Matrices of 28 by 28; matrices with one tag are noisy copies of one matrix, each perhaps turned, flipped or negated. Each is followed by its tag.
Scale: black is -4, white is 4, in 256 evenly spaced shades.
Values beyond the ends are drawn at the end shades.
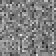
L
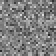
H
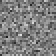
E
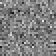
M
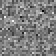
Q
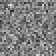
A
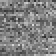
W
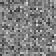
H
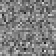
A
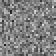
A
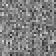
L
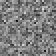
A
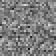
Q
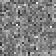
H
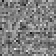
E
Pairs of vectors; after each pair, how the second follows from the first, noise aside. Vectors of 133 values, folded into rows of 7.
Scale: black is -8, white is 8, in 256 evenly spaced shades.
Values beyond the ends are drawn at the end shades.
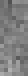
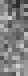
reversed, negated, scaled up.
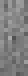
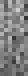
scaled up.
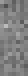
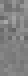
wrapped around, negated, partly zeroed.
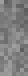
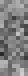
wrapped around, negated, scaled up.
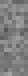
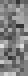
reversed, negated, scaled up.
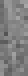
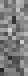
reversed, negated, scaled up.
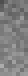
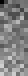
scaled up.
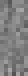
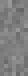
negated, shrunk.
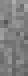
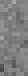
reversed, negated, partly zeroed.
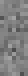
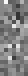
reversed, negated, scaled up.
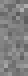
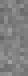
reversed, negated, shrunk.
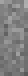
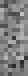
wrapped around, negated, scaled up.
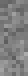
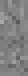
reversed, partly zeroed.
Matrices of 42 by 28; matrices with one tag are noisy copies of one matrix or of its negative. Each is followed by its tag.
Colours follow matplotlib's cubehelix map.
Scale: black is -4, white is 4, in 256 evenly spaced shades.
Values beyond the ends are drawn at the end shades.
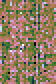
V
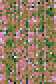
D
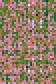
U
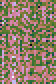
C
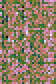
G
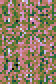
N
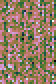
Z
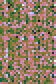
Z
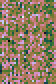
G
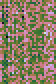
G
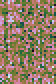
Z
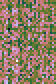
N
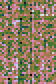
N
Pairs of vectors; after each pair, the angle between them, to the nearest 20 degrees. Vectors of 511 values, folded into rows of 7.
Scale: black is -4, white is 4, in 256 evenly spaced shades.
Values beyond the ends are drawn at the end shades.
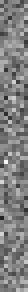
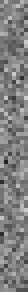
160 degrees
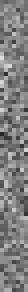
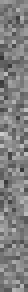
160 degrees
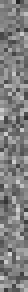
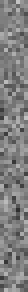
160 degrees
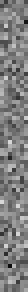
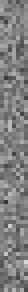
120 degrees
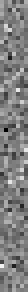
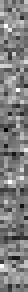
40 degrees
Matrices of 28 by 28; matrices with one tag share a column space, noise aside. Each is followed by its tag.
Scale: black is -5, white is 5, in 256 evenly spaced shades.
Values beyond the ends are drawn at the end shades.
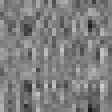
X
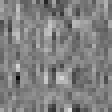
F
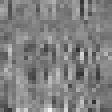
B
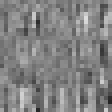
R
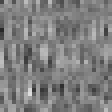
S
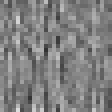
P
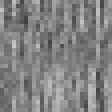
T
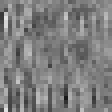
R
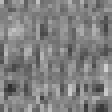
S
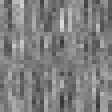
T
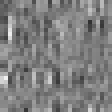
F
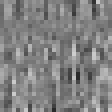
B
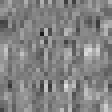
X
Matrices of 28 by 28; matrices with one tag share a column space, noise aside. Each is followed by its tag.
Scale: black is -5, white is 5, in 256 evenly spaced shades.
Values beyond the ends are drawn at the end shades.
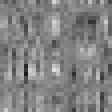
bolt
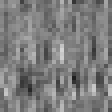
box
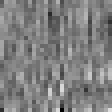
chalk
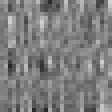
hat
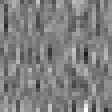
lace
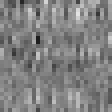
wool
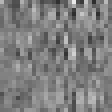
wool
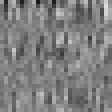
wool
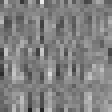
bolt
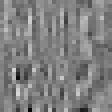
chalk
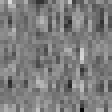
lace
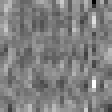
lace
